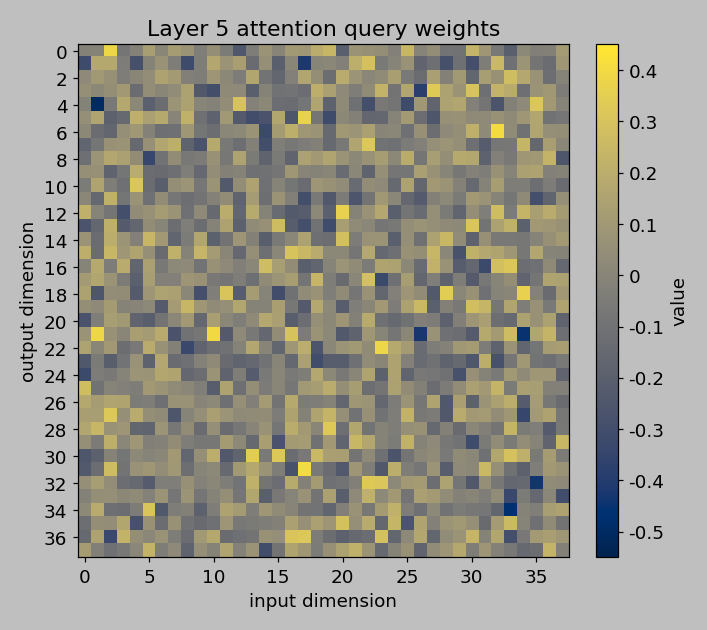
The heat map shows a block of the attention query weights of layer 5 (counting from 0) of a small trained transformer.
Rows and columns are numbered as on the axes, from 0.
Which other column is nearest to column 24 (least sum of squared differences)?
21
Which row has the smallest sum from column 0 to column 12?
23
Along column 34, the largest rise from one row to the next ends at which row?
18
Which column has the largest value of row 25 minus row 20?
0
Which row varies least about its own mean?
9
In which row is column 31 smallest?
16
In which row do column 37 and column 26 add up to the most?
19
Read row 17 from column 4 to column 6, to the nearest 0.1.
-0.2 0.1 0
